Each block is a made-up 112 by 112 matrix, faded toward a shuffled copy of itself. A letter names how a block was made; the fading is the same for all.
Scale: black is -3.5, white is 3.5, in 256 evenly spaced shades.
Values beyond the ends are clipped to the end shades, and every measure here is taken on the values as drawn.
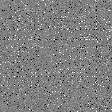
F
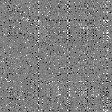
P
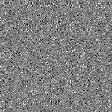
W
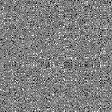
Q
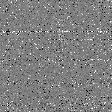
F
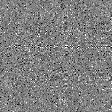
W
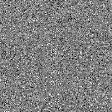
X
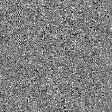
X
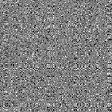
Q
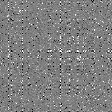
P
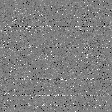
F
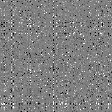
P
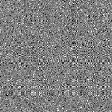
Q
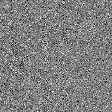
X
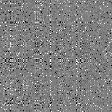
P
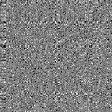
Q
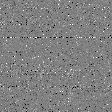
F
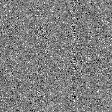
X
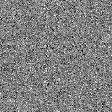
X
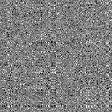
Q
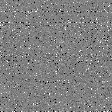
F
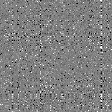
P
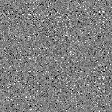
W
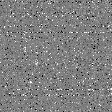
F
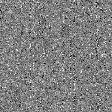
X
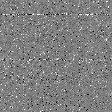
F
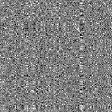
Q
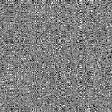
Q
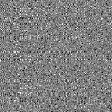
Q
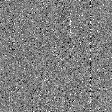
X
